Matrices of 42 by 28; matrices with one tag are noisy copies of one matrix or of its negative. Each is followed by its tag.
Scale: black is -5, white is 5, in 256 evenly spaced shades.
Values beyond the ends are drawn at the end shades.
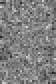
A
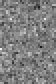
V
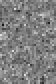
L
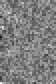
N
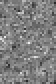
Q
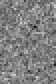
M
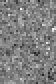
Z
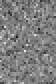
N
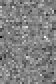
A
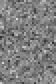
N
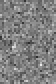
Q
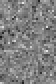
N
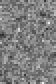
L
